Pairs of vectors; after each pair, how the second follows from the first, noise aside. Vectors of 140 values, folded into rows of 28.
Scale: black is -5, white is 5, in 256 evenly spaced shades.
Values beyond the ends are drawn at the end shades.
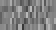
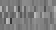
wrapped around, partly zeroed.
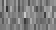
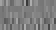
wrapped around, partly zeroed.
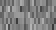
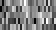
reversed, scaled up.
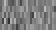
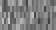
negated.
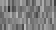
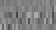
negated, partly zeroed.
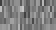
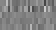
wrapped around, partly zeroed.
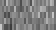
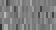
negated, partly zeroed.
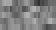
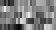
reversed, scaled up.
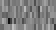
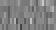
reversed, partly zeroed.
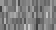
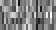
scaled up.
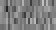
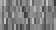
shuffled.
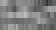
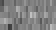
reversed, partly zeroed.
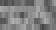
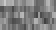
negated.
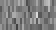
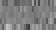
reversed, partly zeroed.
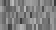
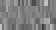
reversed, negated, partly zeroed.
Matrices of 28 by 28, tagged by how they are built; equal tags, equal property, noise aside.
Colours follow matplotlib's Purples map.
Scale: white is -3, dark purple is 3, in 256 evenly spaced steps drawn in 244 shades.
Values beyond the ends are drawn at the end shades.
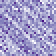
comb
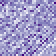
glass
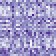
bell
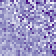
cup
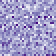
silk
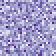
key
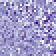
cup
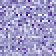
silk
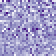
silk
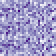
key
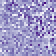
cup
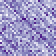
comb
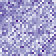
glass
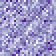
glass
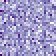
key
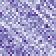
comb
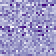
silk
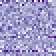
silk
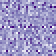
silk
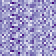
key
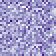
key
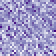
comb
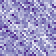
comb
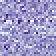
silk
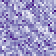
comb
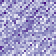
glass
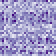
bell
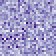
silk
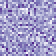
bell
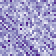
comb
